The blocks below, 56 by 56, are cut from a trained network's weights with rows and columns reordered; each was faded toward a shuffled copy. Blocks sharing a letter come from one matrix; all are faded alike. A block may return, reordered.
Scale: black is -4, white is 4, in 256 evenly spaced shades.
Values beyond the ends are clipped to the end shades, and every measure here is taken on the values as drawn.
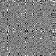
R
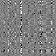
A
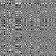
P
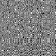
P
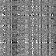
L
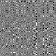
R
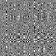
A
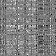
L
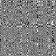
A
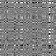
P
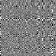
A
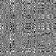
A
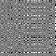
P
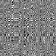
P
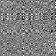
A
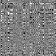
A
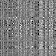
L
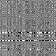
L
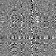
A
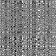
L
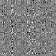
R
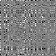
A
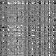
L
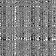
L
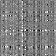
L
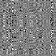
R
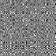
P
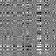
P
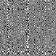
A
